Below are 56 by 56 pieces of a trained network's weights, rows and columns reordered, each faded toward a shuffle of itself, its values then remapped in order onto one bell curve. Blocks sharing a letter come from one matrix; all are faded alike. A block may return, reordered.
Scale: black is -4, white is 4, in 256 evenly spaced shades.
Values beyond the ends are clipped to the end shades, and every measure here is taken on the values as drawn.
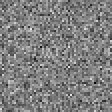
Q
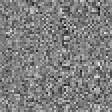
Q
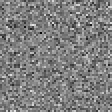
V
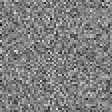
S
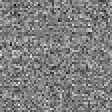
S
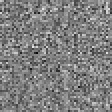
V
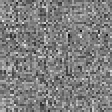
S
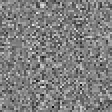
Q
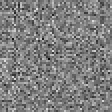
S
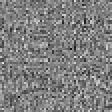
Q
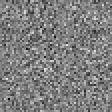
S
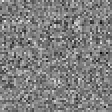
V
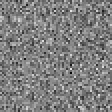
Q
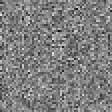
Q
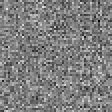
S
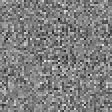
V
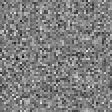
V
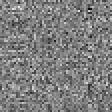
S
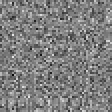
S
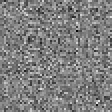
S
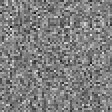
Q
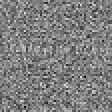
S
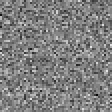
V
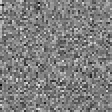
S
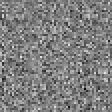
S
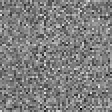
S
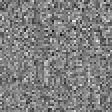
V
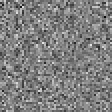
S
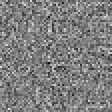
V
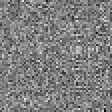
S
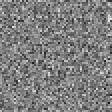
V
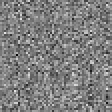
Q
